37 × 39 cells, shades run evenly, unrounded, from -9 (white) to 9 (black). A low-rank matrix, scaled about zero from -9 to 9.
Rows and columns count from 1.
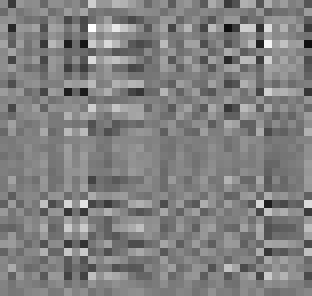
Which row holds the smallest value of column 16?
4
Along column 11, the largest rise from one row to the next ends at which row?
27
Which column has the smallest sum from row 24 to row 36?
33
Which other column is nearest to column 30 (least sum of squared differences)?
22
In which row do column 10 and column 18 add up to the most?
12
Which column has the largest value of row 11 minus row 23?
29
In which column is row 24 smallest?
11
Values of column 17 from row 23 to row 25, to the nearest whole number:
1 0 0
